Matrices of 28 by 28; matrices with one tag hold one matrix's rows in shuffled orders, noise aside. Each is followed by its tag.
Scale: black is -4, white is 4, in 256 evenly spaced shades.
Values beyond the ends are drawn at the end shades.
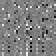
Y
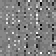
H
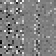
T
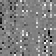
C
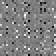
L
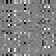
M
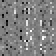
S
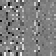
T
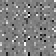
L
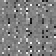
Y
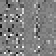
T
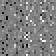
S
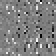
H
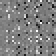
H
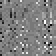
C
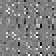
H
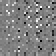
H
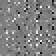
H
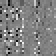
T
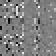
T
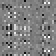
M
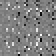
H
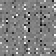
L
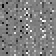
S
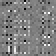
M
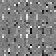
Y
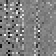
T
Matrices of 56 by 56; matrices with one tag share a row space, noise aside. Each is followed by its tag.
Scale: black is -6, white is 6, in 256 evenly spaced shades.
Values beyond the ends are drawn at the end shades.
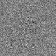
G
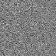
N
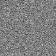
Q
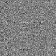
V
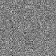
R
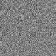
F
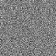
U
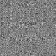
G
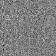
N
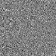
N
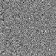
N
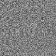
N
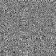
V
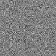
R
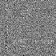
V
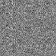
R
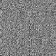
F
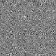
R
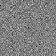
R
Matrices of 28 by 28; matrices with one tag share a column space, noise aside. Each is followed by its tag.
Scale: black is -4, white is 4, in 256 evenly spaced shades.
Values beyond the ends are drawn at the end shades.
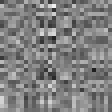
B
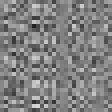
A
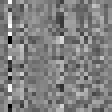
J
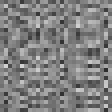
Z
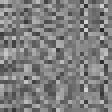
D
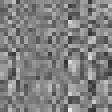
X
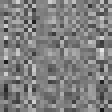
D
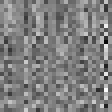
J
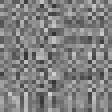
B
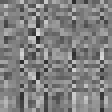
B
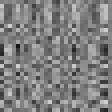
J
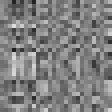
X
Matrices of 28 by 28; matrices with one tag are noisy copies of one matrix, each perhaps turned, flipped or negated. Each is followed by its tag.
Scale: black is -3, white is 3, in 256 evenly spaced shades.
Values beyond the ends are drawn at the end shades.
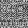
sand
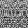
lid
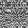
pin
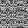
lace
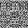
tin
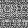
sand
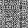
sand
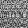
lid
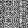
sand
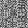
tin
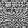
pin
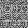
sand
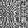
pin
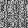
lace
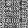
sand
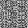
tin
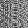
lid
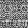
sand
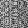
lid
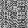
tin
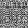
sand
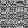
lace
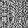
pin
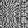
pin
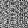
lid
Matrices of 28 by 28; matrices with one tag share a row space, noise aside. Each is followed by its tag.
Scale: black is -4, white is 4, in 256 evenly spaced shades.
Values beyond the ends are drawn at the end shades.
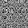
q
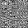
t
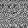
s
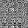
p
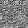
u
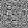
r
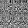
s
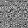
s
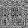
p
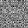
p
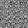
s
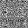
q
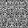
q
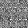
s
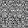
p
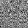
s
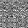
u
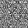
s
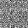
s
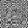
r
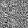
t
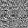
t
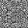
r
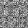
u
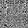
q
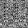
u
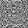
r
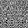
q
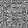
r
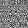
s
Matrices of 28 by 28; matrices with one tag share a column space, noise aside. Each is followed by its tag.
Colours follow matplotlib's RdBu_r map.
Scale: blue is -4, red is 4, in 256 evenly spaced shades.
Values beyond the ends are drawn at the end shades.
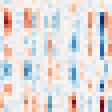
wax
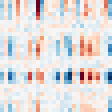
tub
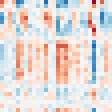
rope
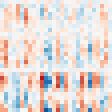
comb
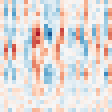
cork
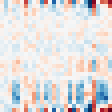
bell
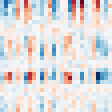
tub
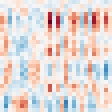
wax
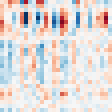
rope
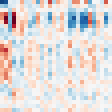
rope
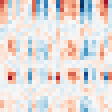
tub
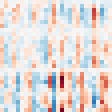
comb
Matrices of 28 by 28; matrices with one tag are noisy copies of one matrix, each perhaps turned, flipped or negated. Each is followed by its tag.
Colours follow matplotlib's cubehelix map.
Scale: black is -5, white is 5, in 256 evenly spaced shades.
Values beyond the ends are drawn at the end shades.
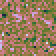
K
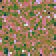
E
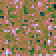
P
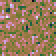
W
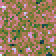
P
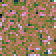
E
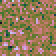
W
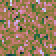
K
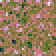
P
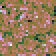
K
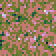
K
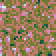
P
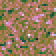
K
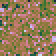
E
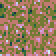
P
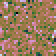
E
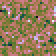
K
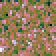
P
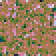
E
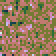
W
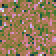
E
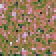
P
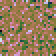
E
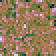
E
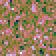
K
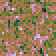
K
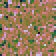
E
